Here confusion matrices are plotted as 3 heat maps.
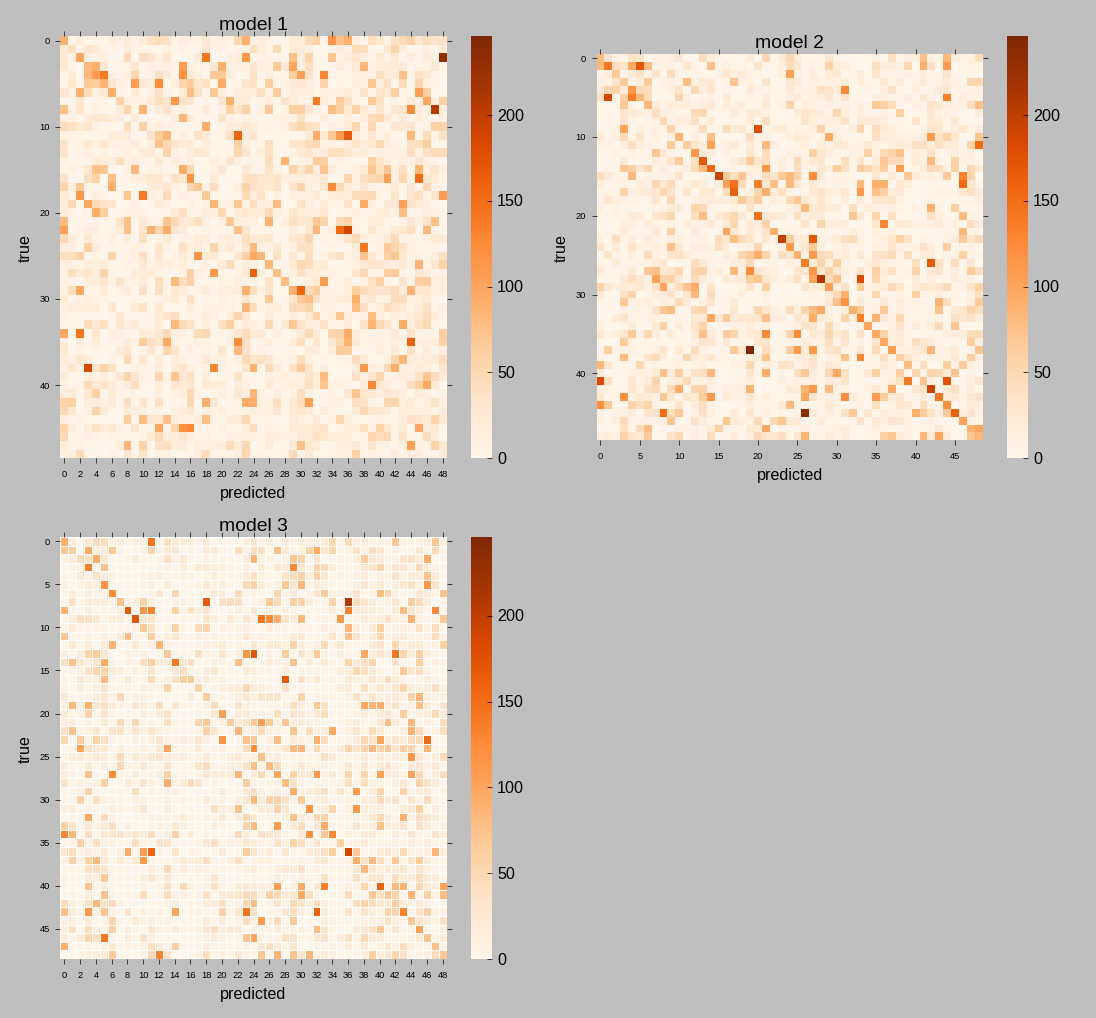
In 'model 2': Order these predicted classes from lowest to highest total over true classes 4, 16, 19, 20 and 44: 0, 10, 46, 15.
15, 10, 0, 46
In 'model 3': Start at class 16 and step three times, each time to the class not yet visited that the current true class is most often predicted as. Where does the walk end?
24
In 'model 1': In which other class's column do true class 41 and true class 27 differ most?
19
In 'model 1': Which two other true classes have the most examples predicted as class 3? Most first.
38, 19
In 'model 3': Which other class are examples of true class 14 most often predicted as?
5
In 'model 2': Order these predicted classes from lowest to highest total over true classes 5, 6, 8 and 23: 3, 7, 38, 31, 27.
7, 38, 31, 3, 27
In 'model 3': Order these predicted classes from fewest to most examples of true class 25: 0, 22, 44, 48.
0, 22, 48, 44
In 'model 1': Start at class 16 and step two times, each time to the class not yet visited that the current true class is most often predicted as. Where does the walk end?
15
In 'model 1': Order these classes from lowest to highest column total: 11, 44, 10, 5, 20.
11, 20, 5, 10, 44
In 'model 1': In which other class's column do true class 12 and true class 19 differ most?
43
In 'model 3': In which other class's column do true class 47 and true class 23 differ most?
46
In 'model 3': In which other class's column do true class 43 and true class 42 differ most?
32
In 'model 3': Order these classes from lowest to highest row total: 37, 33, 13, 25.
25, 33, 37, 13
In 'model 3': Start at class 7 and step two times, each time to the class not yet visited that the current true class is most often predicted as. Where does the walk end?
11
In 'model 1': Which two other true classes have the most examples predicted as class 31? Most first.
42, 30
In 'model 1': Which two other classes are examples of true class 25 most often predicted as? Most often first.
17, 24
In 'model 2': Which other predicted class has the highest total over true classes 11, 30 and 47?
48
